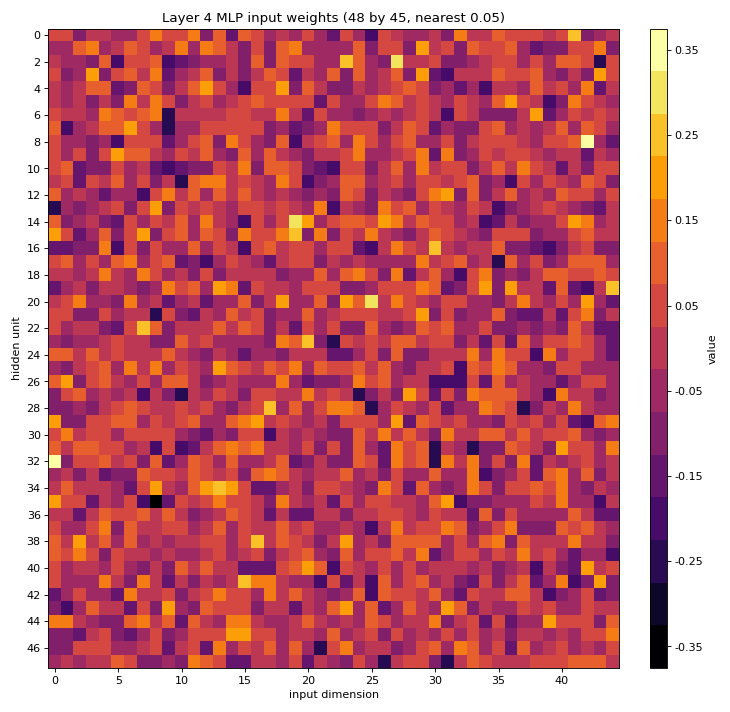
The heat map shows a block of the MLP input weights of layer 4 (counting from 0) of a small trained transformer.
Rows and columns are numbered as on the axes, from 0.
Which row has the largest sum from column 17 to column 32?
14
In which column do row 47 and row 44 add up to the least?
31
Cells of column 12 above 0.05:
12
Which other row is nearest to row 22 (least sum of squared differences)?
36
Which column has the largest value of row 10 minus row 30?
17
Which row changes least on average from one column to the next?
45
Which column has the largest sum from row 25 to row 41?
0
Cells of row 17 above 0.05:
10
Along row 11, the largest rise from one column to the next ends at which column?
11
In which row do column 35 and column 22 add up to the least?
13
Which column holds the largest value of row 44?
39
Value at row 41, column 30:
-0.05
